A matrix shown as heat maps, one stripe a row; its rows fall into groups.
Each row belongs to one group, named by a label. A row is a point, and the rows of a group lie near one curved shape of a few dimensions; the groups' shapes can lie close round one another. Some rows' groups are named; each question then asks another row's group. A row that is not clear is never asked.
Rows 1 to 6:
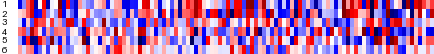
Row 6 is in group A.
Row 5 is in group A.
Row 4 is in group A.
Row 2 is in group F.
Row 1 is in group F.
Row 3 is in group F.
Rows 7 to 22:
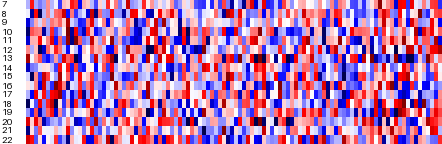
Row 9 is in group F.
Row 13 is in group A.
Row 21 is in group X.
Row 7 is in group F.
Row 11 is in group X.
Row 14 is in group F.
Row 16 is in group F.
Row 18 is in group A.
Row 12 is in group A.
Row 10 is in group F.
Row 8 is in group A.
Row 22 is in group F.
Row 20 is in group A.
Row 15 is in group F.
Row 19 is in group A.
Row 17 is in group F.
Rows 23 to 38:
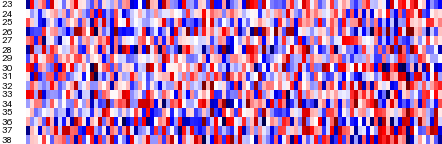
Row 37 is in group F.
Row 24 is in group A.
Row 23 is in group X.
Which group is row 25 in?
A
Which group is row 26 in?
A
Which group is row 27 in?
F
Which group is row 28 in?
X
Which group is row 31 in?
A
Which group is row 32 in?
A
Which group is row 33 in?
A
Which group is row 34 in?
F
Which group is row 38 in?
A
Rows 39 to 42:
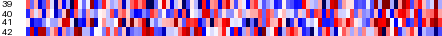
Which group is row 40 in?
F
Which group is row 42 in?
A
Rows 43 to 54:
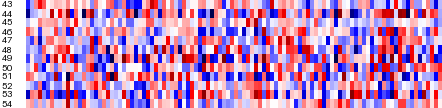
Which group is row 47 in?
A
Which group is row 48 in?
F
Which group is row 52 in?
F
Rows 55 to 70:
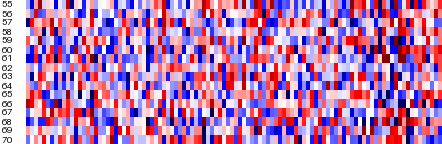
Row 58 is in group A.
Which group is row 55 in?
F
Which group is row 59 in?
F
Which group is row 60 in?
A
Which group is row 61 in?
A
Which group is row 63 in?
F
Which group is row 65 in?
A
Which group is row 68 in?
A
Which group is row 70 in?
A
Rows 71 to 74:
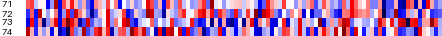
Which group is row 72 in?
A
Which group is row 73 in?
F
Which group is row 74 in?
F
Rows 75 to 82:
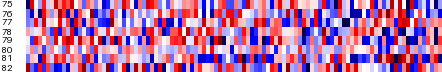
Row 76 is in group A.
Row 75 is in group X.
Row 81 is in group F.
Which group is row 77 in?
F
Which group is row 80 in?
A
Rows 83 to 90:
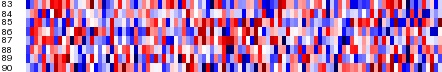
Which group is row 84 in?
F
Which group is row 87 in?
F
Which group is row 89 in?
F
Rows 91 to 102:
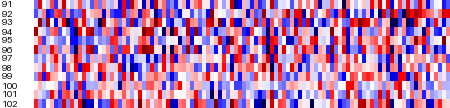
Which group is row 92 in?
A
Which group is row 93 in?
A
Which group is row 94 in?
F
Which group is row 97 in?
F
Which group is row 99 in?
A
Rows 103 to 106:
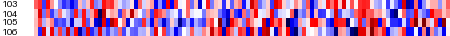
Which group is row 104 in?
A
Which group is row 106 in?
F
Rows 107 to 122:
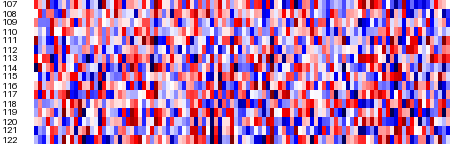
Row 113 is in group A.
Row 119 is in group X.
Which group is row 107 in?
A
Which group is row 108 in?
A
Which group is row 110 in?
F
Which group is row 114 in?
X
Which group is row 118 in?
F
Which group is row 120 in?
A
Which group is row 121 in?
A
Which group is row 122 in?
X
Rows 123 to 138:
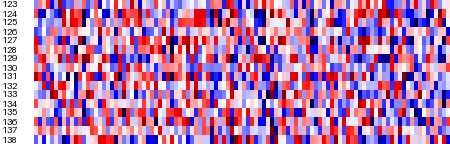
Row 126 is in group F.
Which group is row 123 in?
A
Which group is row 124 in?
X
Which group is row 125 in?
X
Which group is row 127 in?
X
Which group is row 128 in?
F
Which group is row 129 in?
X
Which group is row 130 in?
A
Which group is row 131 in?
F
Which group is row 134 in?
X
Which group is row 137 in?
A
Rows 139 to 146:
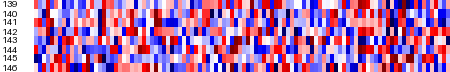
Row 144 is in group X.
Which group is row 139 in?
F
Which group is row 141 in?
A
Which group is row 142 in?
A
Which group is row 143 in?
F
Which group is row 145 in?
A
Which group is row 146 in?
F
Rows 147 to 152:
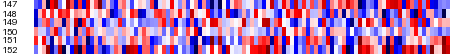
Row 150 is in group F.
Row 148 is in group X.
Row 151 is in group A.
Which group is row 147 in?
A
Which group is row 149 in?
F
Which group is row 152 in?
A
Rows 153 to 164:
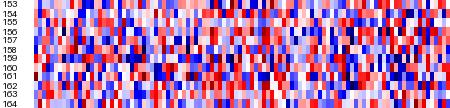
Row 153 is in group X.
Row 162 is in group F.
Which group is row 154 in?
F
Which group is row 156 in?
F
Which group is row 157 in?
F
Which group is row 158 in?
F
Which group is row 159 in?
X
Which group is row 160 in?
A
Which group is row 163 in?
A
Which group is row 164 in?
X
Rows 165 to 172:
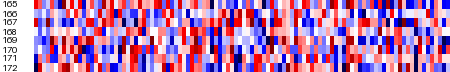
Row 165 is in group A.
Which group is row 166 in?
F
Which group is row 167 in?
F
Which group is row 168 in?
X
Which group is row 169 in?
A
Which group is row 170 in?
X
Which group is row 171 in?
F
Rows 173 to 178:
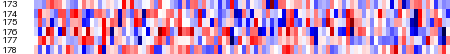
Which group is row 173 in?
A
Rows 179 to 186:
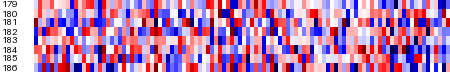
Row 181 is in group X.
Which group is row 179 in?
X
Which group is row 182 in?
A
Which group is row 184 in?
A
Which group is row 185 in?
A
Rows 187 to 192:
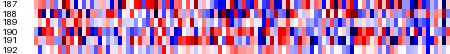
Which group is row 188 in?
F
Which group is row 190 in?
F
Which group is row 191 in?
X
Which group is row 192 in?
F
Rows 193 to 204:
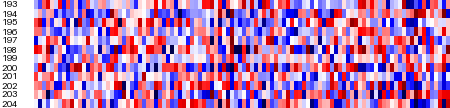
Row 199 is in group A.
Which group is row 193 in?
F
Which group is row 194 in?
X
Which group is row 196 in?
X
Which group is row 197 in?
A
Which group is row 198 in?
F
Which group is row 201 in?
X
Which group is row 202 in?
A
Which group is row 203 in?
A
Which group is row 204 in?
X
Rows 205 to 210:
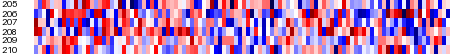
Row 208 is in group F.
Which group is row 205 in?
X
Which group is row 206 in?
F
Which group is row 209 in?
X
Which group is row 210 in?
F
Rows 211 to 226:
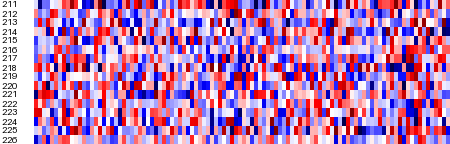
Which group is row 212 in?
F
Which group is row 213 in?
X
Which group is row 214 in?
A
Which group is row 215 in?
F
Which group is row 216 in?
A
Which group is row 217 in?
F
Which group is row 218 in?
A
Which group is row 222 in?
A
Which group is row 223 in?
F
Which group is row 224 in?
X
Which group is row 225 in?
F
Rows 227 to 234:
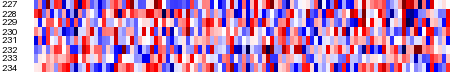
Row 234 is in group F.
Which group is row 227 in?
A
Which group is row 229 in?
F
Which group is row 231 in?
A
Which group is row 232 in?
A
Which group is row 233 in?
X
